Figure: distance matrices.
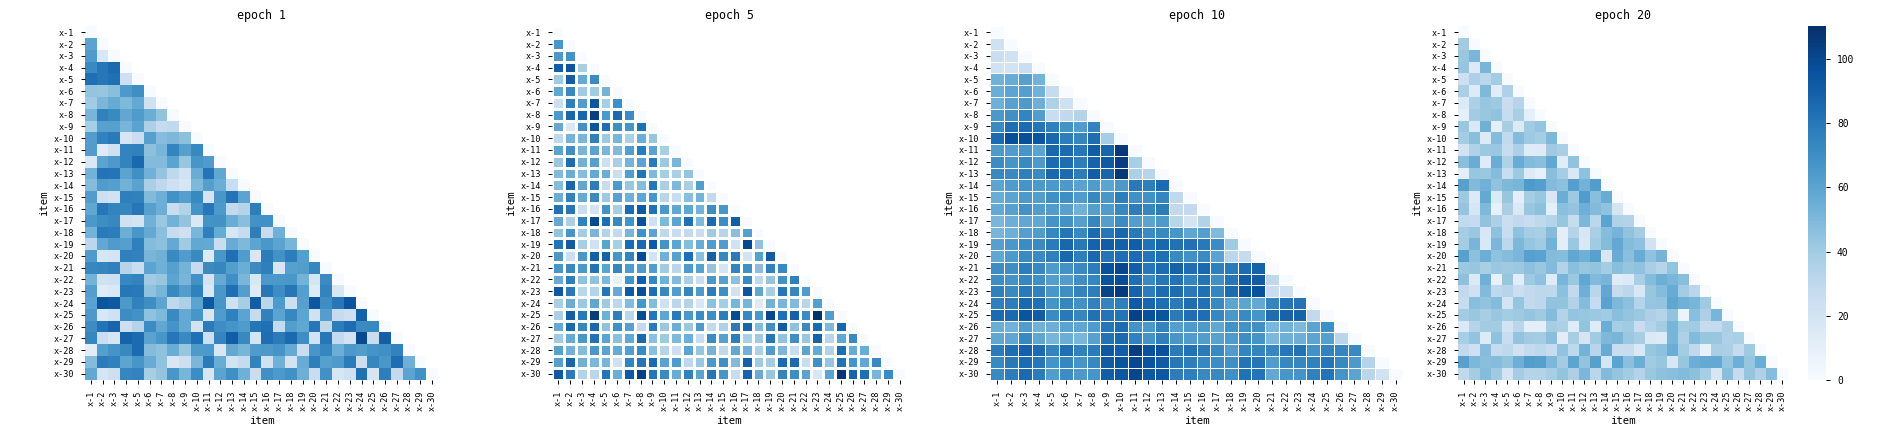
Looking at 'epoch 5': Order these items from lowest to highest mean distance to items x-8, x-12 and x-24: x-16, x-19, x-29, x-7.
x-29, x-7, x-19, x-16
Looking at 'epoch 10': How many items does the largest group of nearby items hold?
4
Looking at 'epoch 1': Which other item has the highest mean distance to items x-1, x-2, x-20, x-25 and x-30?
x-24
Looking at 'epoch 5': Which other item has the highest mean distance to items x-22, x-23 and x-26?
x-25
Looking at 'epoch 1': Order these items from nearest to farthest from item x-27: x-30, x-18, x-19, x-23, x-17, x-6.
x-23, x-30, x-6, x-19, x-17, x-18
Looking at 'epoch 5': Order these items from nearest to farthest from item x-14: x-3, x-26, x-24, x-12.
x-26, x-12, x-24, x-3
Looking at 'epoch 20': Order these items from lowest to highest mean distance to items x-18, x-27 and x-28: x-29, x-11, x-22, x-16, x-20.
x-11, x-16, x-22, x-29, x-20
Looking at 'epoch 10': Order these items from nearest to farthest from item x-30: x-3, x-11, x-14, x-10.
x-14, x-3, x-10, x-11
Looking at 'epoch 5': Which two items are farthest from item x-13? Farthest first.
x-8, x-25
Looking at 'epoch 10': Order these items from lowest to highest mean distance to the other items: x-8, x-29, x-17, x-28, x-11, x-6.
x-17, x-6, x-8, x-29, x-28, x-11
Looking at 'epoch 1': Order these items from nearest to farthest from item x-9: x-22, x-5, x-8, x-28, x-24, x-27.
x-8, x-24, x-28, x-22, x-5, x-27
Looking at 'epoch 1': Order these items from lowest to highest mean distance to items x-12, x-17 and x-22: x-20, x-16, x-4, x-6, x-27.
x-6, x-20, x-4, x-27, x-16
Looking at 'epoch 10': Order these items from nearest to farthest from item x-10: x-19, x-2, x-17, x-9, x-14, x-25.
x-9, x-14, x-17, x-25, x-19, x-2
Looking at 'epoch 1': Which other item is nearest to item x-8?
x-29
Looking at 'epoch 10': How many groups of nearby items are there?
10
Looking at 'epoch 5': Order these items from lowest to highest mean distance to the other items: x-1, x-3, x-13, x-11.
x-13, x-11, x-3, x-1
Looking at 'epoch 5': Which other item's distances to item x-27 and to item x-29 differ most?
x-17
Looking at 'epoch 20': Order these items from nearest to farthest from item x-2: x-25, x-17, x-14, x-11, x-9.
x-9, x-17, x-11, x-25, x-14
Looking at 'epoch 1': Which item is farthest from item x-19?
x-5
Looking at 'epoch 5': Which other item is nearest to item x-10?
x-24
